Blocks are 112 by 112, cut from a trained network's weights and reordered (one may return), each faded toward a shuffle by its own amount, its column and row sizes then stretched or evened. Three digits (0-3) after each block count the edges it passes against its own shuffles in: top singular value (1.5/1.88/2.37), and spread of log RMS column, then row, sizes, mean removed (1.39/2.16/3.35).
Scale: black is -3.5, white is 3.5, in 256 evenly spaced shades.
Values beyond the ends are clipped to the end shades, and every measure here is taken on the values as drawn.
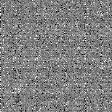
1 2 0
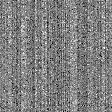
3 1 1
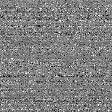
1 0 2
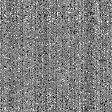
2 1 1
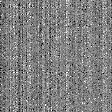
3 2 1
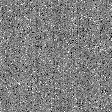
0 0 0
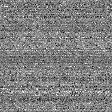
2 0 2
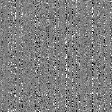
0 3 1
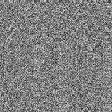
2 0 0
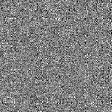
1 2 1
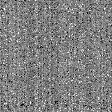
1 0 1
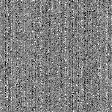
2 2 0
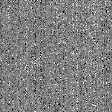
0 2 0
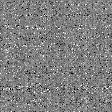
0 0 2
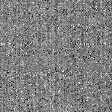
1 0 1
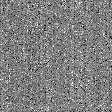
0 1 0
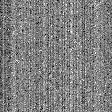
3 1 0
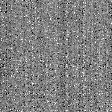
1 1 1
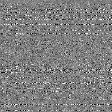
2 1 3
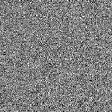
1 1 1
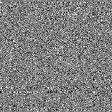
1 0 2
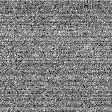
2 0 0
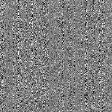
0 3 0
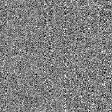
1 2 0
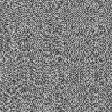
3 0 1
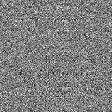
2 1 1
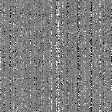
2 3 1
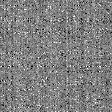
1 0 2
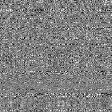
2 0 3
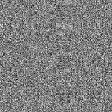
3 1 1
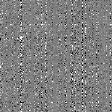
0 3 2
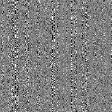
1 3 0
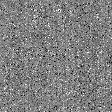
0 0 1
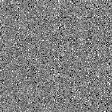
0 2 1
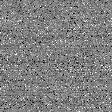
0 0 1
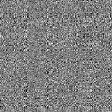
3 2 2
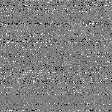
0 0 3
